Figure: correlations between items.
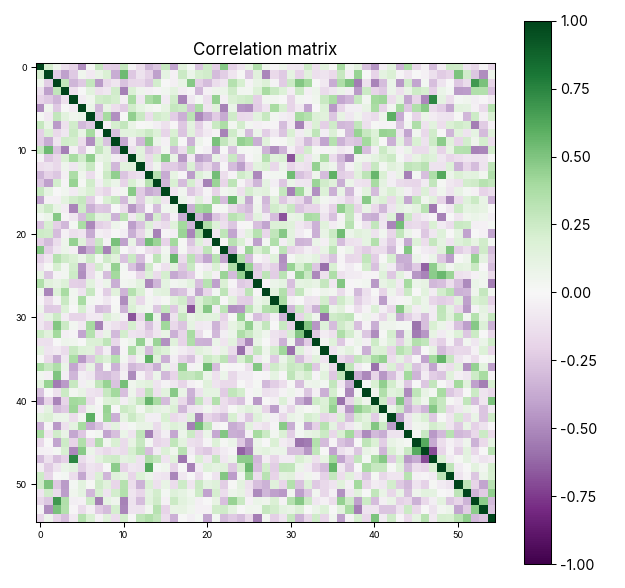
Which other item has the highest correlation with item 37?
2
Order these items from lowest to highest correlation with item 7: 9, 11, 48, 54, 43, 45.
43, 48, 54, 11, 9, 45
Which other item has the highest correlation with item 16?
23
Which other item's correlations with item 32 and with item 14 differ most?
40
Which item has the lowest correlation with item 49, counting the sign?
16
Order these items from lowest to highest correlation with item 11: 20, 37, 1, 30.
30, 37, 20, 1
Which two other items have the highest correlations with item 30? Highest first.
13, 24
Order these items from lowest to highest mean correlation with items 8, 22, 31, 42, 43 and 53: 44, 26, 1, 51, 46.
51, 1, 46, 44, 26
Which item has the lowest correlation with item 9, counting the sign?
6
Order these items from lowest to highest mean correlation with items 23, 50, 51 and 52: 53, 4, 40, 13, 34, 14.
34, 40, 53, 4, 13, 14
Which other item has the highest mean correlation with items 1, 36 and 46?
17
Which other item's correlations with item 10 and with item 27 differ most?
1
